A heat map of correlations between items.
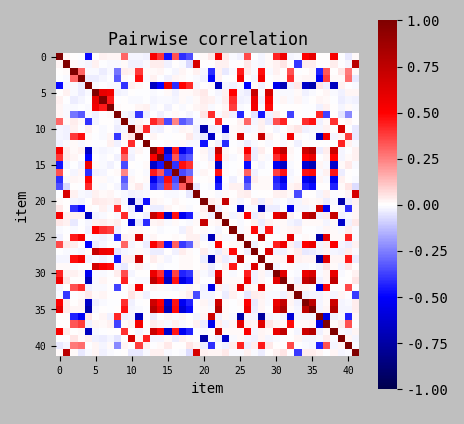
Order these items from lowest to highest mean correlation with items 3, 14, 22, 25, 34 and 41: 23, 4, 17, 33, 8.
4, 17, 8, 33, 23
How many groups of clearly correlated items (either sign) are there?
5
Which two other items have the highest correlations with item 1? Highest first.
41, 19
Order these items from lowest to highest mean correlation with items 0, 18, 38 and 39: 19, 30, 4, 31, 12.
4, 19, 12, 30, 31
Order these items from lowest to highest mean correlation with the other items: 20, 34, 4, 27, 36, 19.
4, 36, 20, 19, 27, 34
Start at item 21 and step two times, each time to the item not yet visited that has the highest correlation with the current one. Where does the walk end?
8
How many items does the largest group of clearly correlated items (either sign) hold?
16
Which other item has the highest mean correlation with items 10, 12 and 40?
39
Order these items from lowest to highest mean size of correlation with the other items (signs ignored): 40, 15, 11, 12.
12, 40, 11, 15
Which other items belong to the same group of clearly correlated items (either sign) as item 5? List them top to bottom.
6, 7, 24, 27, 29
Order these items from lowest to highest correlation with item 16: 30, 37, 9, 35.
37, 9, 30, 35
